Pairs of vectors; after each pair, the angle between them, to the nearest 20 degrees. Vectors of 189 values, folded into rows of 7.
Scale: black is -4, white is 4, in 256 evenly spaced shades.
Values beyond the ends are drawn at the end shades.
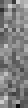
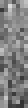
40 degrees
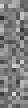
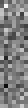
100 degrees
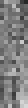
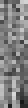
160 degrees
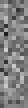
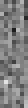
80 degrees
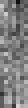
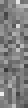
140 degrees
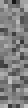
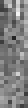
100 degrees
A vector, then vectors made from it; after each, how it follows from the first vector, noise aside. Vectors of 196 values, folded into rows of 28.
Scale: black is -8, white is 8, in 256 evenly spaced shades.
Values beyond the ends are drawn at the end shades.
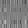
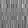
reversed.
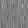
reversed, shrunk.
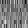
scaled up.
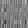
negated.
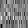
wrapped around, scaled up.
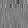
wrapped around, negated, partly zeroed.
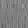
reversed, shrunk.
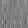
negated, shrunk.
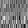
wrapped around, scaled up.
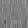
negated, shrunk.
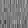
negated.
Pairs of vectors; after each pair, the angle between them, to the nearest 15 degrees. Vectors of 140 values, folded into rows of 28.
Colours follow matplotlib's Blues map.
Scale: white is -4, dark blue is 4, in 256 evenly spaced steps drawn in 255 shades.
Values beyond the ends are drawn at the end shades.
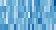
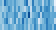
135 degrees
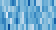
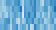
75 degrees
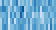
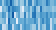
120 degrees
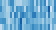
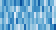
120 degrees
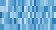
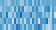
60 degrees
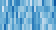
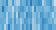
165 degrees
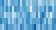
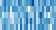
90 degrees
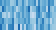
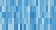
165 degrees
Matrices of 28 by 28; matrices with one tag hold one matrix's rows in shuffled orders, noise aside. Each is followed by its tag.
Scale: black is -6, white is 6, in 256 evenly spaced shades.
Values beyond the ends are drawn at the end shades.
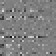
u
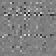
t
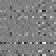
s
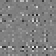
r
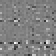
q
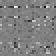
q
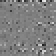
s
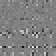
r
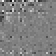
u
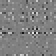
r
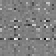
q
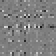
t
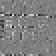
u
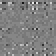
r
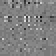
t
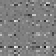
q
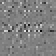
t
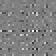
r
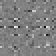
q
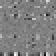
q
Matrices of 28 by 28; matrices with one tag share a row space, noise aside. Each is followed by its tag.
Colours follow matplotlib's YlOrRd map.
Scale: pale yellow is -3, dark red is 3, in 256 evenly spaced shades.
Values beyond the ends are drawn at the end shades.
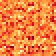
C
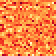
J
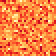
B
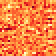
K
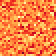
C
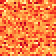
J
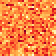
C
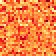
J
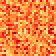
B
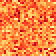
B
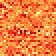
J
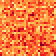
C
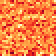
C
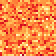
J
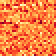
B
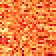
K
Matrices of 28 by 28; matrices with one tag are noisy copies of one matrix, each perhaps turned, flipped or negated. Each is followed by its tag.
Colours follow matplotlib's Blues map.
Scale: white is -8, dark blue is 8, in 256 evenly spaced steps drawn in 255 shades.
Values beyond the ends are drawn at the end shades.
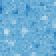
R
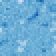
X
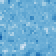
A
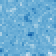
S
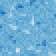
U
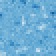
U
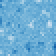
R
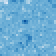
S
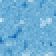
X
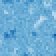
X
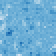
A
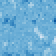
X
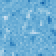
U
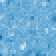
A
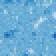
X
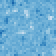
U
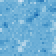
X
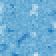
X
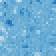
A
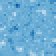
U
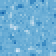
U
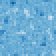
U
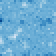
X
